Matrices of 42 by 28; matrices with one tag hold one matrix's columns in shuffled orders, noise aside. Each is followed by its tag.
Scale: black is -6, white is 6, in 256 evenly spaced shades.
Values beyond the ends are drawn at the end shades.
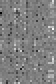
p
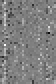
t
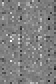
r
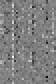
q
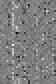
t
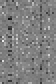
r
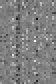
r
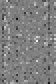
r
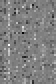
t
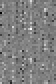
p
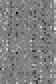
p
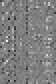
r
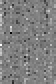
t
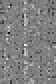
t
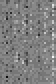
q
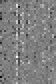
q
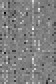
p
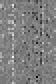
q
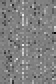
t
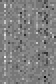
q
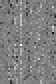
t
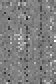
r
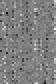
p
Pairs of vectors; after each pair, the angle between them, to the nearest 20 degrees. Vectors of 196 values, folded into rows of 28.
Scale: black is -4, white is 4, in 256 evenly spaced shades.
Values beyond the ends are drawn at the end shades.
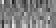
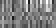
120 degrees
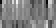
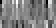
20 degrees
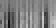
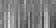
160 degrees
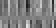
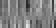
20 degrees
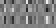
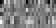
120 degrees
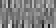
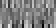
20 degrees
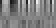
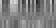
160 degrees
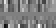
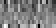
140 degrees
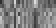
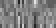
40 degrees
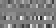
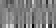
80 degrees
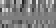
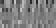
160 degrees
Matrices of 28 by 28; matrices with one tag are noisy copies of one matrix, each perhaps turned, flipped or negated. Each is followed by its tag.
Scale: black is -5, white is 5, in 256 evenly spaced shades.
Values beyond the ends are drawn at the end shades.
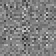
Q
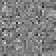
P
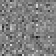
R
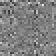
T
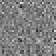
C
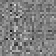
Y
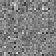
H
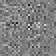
Q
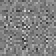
Q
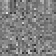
P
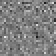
R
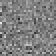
R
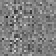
Y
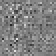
Y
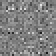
H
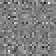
H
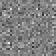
H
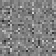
H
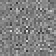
Q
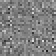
H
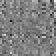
T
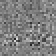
Y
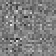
Y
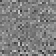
T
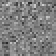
P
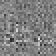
Y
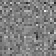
R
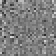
T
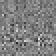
Y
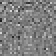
R
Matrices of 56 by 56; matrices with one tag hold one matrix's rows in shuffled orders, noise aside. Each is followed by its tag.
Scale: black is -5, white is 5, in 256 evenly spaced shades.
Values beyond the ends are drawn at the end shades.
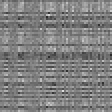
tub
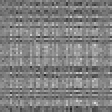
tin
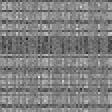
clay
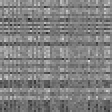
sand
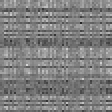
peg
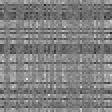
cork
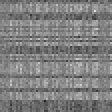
tin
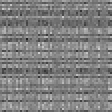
clay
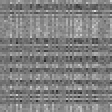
tin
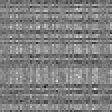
tin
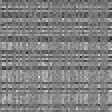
clay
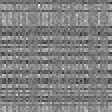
clay
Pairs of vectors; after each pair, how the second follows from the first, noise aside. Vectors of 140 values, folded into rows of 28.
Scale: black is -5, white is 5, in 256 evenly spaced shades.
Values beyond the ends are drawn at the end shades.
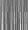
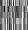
wrapped around, scaled up.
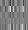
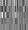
wrapped around.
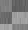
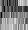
wrapped around, negated, scaled up.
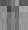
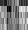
scaled up.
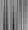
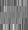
negated, partly zeroed.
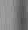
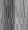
wrapped around.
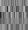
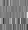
reversed, negated, partly zeroed.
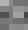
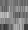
wrapped around.
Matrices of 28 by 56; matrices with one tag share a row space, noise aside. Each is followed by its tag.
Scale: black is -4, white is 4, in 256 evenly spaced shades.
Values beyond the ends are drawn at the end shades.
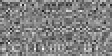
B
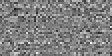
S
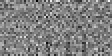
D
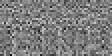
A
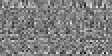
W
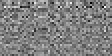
W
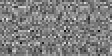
A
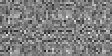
B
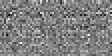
A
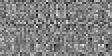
D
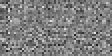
B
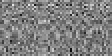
W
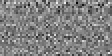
D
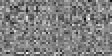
S
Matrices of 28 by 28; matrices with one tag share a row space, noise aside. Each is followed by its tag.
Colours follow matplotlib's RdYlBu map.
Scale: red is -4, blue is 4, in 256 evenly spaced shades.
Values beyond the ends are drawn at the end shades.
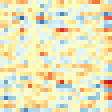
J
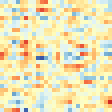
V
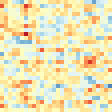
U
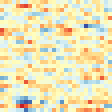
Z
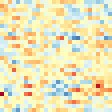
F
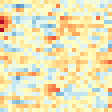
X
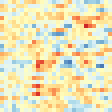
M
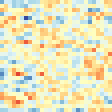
U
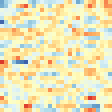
U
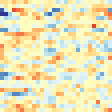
X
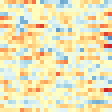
J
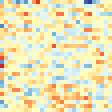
F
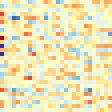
F
